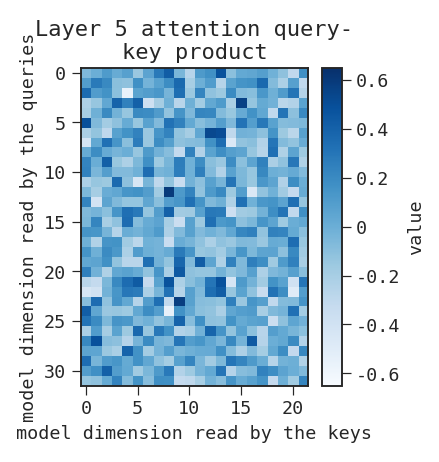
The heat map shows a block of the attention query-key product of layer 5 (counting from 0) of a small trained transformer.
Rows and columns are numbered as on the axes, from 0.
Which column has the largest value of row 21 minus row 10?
13
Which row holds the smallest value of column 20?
22
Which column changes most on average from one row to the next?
9
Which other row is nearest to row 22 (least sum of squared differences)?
21
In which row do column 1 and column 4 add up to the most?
15
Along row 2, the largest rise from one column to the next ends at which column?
5
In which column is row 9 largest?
2
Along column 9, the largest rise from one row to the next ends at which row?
23
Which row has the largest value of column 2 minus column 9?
30
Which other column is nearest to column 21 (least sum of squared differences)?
4
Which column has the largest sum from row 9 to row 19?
20
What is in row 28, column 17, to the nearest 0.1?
-0.2
